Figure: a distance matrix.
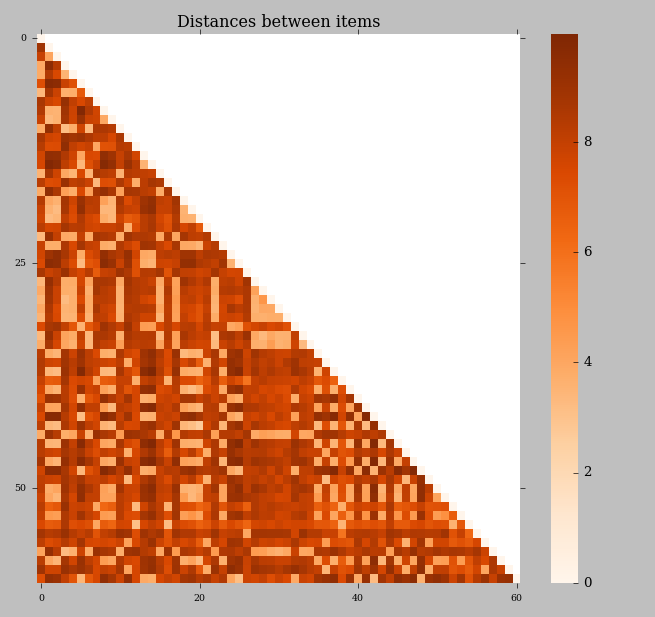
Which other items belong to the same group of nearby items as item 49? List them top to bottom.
11, 21, 36, 46, 56, 59
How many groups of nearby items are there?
6
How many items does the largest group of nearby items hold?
19
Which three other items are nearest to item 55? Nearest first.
26, 38, 54
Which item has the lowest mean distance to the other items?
20
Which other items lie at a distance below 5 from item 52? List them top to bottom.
7, 12, 16, 38, 54
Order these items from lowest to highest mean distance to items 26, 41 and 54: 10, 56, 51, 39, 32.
39, 51, 56, 32, 10
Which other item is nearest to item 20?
43
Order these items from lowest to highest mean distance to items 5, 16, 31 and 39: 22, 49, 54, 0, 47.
54, 0, 22, 47, 49
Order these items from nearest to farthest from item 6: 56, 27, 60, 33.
33, 27, 60, 56
